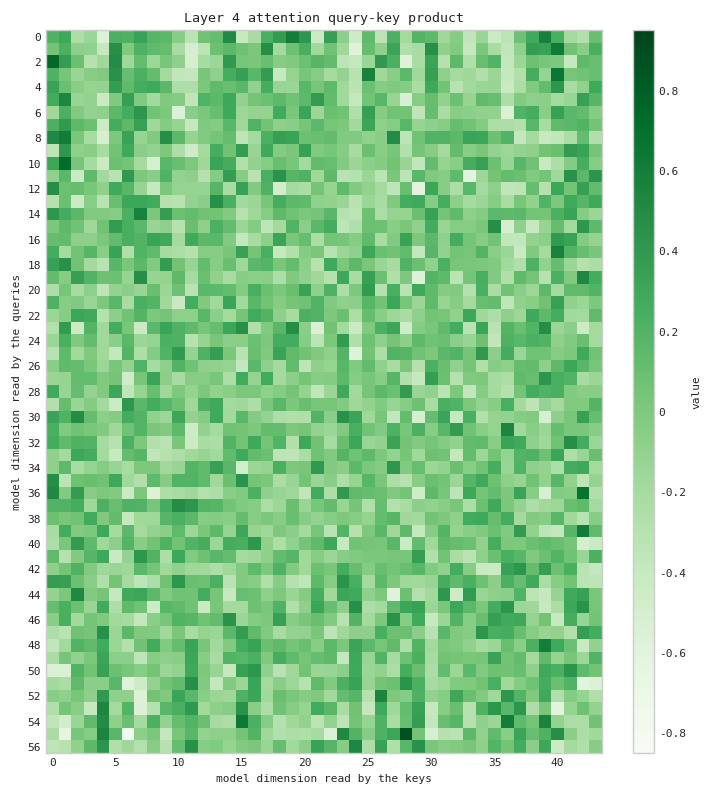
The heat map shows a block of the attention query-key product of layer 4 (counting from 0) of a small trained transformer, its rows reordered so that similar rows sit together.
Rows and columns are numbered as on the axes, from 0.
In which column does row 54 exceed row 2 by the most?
36
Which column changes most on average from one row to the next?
42
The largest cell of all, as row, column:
55, 28
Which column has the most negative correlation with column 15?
18
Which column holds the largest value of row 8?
1
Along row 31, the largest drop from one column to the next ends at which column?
37
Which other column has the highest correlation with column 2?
33
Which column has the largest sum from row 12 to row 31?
40
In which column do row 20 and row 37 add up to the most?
10
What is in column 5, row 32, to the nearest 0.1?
-0.3
